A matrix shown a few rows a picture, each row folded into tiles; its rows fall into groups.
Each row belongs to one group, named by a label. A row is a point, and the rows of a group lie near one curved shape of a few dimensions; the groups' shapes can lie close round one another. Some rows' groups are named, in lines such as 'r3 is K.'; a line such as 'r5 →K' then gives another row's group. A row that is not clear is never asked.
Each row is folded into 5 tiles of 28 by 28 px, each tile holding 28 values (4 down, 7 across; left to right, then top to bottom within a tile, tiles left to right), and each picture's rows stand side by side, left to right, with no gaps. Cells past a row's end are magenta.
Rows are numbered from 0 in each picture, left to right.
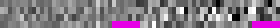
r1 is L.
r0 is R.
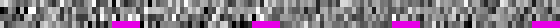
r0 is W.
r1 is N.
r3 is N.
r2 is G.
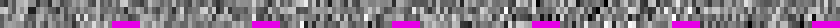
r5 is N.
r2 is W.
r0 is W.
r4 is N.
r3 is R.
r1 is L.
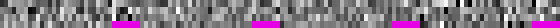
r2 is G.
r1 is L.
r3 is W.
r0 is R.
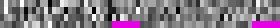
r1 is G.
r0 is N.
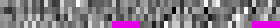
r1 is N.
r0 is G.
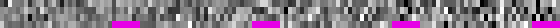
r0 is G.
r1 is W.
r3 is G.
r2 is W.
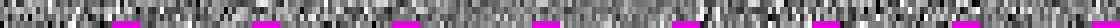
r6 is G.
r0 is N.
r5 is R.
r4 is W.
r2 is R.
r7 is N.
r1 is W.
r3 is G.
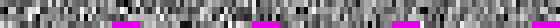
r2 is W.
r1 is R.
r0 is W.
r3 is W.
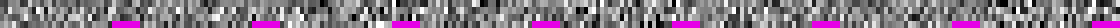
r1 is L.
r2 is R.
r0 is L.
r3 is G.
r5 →N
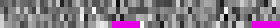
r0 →W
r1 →G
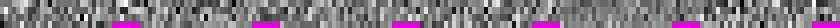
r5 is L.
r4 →W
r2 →W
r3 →N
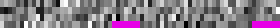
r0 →G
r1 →N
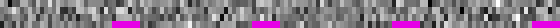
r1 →W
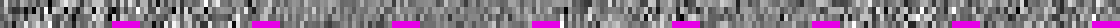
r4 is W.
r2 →N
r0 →N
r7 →N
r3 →N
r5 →G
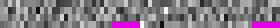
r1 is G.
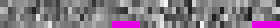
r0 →W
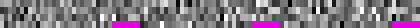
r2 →L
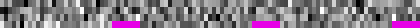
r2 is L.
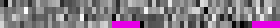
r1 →N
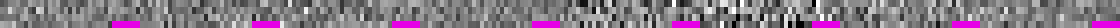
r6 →W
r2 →G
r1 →G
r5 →W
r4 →L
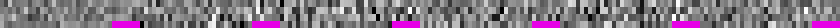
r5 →N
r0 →G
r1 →N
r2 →R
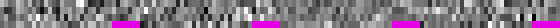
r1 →R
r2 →W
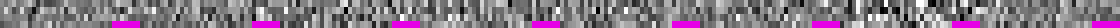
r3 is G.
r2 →N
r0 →R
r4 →N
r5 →G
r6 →G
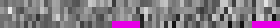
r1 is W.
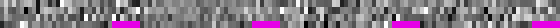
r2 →G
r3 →R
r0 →G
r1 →N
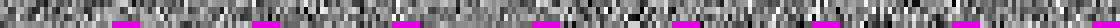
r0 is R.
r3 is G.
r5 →N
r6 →N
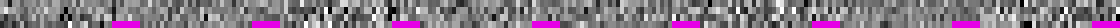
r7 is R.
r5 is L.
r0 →R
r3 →R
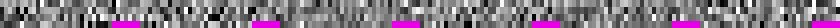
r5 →L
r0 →W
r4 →N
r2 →G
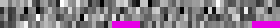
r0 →G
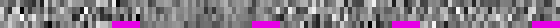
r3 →L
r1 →N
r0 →R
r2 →W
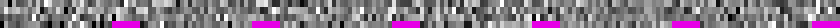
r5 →N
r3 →R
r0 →N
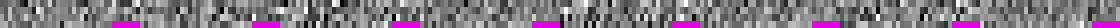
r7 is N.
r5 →N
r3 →N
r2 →G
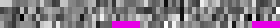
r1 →G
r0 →W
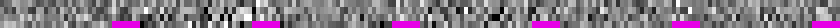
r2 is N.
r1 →R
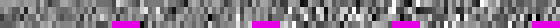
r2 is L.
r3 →G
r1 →R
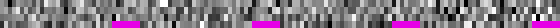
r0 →N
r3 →N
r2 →N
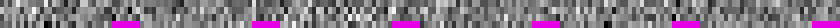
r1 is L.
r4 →R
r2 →L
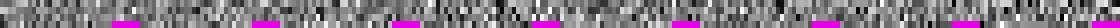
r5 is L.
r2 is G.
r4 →R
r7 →G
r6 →W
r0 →W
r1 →G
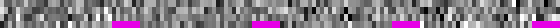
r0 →R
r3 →W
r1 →R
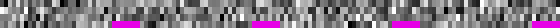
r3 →G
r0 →G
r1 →W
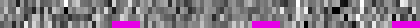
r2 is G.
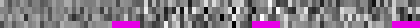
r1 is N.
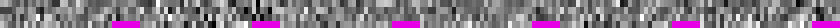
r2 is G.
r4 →W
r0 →G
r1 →G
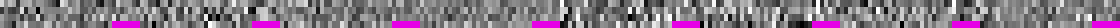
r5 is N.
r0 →G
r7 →R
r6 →L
